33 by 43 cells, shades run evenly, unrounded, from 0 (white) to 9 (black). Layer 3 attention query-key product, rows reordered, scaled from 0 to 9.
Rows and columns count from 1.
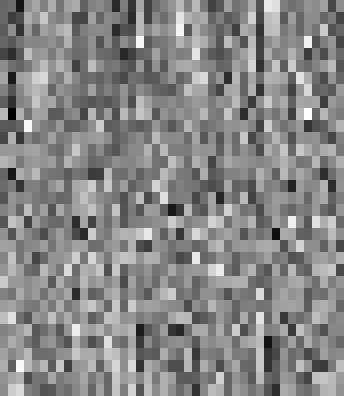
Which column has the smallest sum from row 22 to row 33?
15
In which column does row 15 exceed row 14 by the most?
2
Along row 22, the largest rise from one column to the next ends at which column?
26
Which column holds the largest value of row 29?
34
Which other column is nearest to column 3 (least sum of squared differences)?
17
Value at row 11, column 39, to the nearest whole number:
7
